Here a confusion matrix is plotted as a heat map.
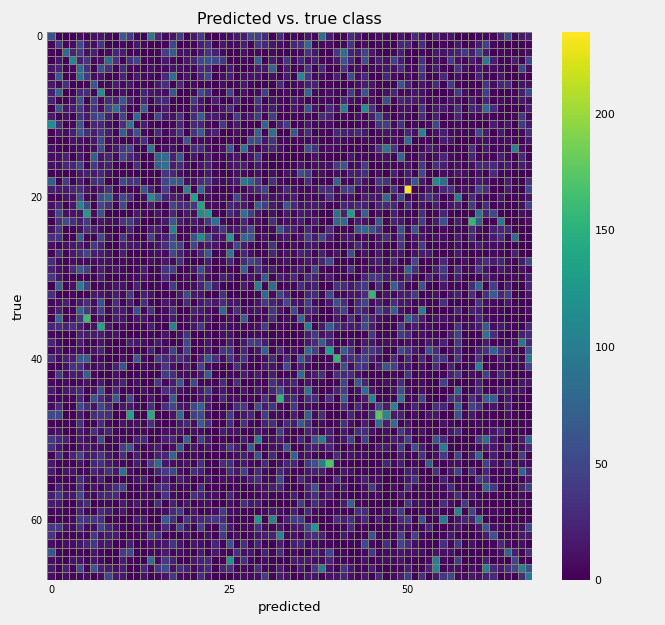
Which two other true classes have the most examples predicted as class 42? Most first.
22, 58
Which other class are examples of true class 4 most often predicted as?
31
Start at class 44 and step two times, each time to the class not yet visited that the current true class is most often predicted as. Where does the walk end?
7
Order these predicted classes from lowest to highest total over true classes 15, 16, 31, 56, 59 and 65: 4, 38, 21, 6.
38, 21, 6, 4
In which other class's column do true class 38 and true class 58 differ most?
66
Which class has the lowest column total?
58
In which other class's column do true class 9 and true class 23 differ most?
59
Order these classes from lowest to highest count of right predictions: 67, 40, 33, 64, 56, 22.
56, 33, 64, 67, 22, 40
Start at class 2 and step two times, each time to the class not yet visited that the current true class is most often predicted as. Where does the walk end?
60
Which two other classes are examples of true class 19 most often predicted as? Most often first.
50, 21
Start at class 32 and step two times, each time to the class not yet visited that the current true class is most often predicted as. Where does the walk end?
49
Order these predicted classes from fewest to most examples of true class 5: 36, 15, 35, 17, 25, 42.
15, 25, 36, 42, 17, 35
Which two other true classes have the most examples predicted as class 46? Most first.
47, 48
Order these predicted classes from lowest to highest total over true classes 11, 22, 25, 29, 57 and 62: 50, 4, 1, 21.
50, 1, 4, 21
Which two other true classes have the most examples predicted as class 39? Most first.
53, 36
